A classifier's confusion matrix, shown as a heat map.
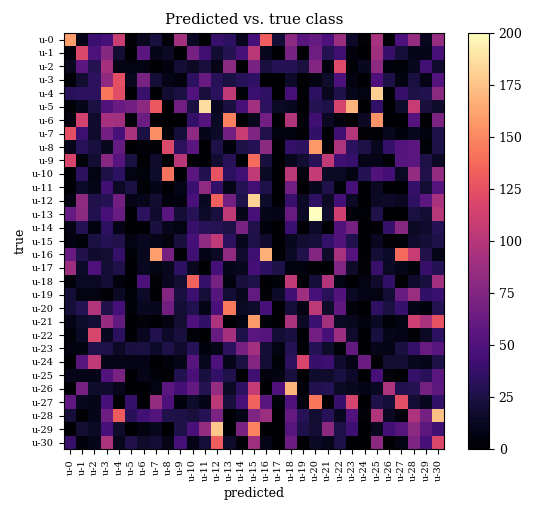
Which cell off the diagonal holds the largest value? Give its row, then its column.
u-13, u-20
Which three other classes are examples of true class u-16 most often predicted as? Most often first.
u-7, u-27, u-28
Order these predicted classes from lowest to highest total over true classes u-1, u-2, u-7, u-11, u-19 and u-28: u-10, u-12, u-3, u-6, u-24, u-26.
u-24, u-26, u-6, u-12, u-10, u-3
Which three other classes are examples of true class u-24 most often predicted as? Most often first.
u-19, u-2, u-15
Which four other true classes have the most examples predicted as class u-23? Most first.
u-5, u-27, u-7, u-14
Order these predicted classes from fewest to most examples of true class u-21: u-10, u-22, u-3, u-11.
u-22, u-11, u-10, u-3
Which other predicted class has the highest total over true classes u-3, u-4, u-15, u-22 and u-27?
u-12
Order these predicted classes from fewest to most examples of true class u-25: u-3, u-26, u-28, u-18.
u-26, u-18, u-28, u-3
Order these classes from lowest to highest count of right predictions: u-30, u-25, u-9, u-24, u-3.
u-25, u-24, u-3, u-9, u-30
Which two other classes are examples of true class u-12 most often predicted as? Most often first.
u-15, u-30
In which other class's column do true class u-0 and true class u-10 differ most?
u-8
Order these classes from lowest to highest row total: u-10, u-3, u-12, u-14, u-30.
u-14, u-3, u-30, u-12, u-10
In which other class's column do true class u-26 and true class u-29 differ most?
u-18
